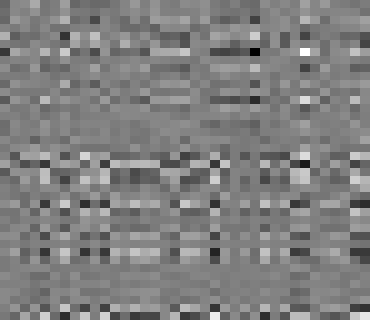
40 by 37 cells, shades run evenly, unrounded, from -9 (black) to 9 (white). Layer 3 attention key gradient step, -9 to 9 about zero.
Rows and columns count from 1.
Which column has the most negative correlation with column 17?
1
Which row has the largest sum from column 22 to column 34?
9
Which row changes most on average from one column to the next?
40
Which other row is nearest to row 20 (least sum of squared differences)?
23
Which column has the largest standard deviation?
31
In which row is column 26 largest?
5
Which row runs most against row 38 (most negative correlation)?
34
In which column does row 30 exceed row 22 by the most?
14
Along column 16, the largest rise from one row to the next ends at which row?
21
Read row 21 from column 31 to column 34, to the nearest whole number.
-7 1 -1 2
